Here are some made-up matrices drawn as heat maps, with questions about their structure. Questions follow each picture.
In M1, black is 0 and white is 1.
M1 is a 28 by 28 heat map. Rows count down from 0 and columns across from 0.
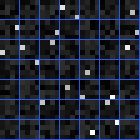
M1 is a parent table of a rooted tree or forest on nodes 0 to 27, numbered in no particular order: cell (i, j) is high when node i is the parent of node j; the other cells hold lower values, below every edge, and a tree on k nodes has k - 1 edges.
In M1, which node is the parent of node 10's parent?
20
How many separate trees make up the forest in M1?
9
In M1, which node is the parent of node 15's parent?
5
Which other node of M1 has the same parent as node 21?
8
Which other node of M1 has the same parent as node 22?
16
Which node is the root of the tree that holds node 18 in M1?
2
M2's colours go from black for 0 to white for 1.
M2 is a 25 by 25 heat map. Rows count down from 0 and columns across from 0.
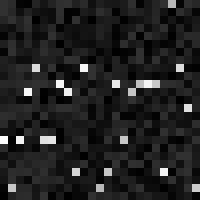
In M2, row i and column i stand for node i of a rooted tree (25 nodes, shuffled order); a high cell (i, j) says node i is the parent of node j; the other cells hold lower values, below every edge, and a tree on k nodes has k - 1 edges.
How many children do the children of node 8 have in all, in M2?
5
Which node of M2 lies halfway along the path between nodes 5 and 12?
21
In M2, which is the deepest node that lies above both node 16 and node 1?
11
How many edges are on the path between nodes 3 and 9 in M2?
7
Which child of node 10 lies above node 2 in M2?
17
